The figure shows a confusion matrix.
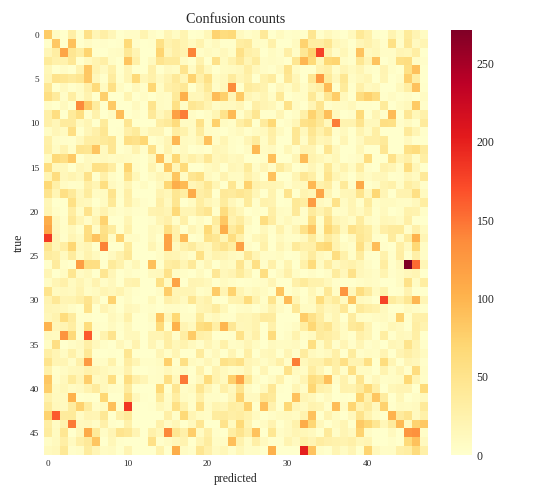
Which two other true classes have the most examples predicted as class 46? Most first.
26, 45
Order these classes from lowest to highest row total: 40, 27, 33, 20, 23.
27, 20, 40, 33, 23
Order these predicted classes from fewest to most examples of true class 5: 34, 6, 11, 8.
6, 8, 11, 34
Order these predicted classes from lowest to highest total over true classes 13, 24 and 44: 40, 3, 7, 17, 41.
17, 40, 41, 7, 3
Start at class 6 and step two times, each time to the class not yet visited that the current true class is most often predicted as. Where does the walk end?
0
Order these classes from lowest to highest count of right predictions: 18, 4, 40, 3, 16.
4, 3, 40, 16, 18
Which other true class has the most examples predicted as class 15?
45
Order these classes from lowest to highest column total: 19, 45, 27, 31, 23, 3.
27, 31, 19, 23, 3, 45
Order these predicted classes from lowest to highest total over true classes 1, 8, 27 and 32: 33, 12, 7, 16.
12, 7, 33, 16
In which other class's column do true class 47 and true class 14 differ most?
32
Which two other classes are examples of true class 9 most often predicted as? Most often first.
17, 16
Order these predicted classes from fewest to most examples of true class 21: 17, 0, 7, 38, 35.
38, 17, 35, 7, 0
